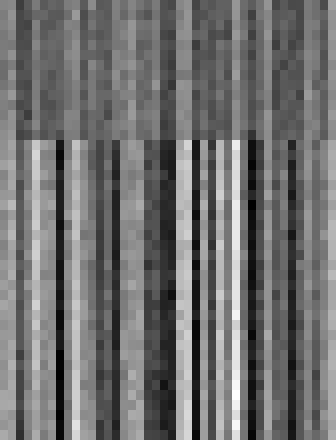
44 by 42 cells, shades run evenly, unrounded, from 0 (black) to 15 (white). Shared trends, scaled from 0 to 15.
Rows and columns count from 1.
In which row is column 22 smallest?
30
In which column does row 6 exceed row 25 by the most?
15
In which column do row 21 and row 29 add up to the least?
32
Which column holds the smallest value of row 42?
8
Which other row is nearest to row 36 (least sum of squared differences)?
35
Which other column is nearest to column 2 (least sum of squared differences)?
42
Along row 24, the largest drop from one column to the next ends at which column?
25
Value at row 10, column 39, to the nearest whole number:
9
